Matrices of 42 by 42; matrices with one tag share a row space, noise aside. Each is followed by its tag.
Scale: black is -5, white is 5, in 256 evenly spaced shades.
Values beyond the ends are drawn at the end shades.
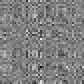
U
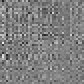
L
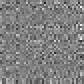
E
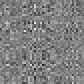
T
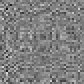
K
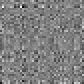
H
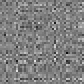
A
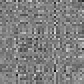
A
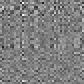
H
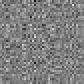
T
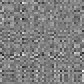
H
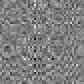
T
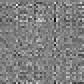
A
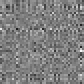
E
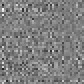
L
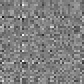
H
